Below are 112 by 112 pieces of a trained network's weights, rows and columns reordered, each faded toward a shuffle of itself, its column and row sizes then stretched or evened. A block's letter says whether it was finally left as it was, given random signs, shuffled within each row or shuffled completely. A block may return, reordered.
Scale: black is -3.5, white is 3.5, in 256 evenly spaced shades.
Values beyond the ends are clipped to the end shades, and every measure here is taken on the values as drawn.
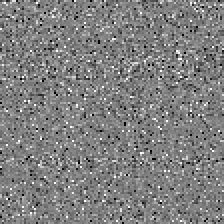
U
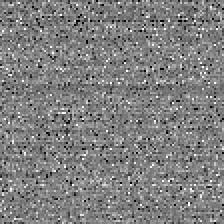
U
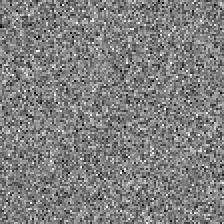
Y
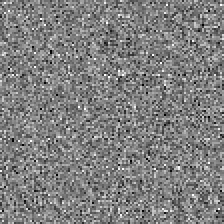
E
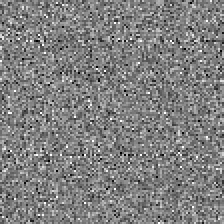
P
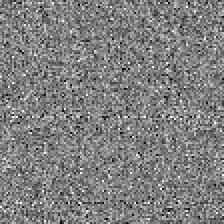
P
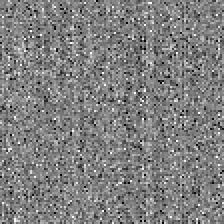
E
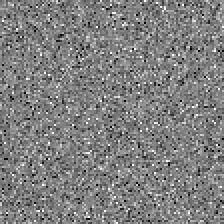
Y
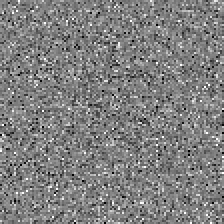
P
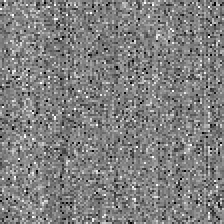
E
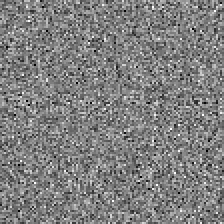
E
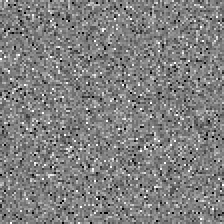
Y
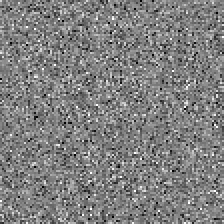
P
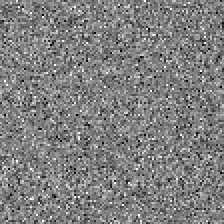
P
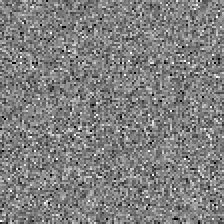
U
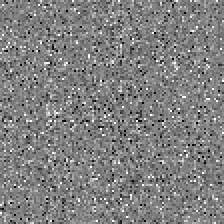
P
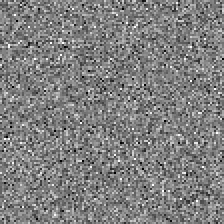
U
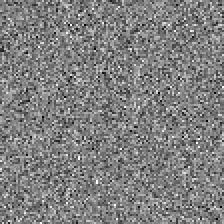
U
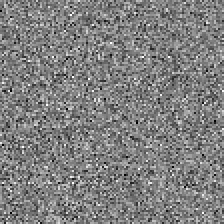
P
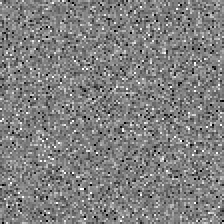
Y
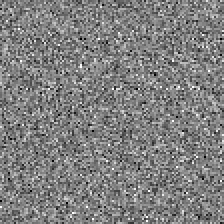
U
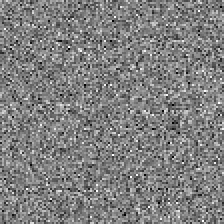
E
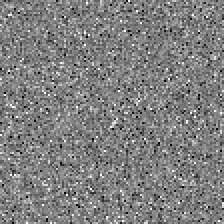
Y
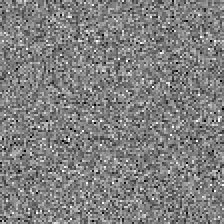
U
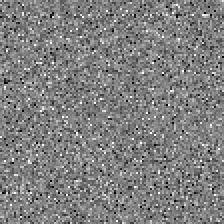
U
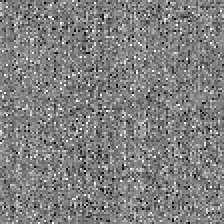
E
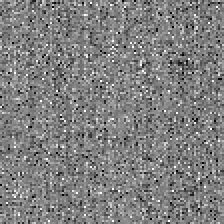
E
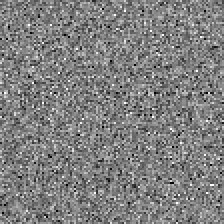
U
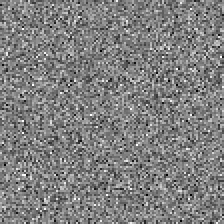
E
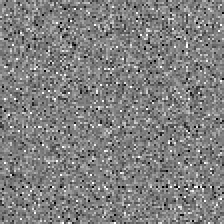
P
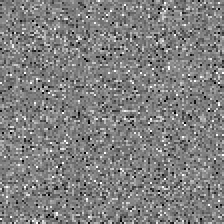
P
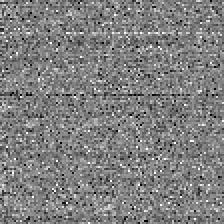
E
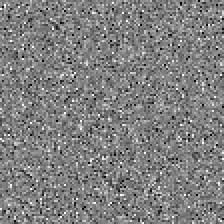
Y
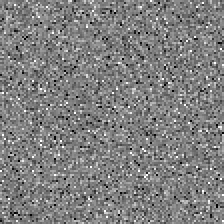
Y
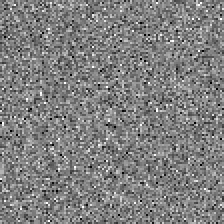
Y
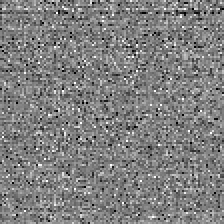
E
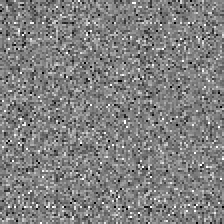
P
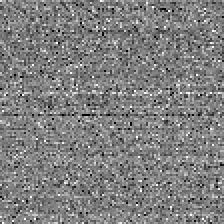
U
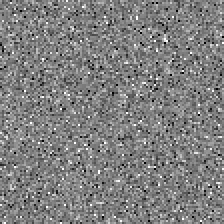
Y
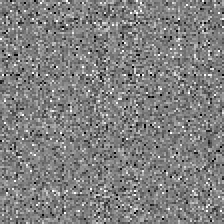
P
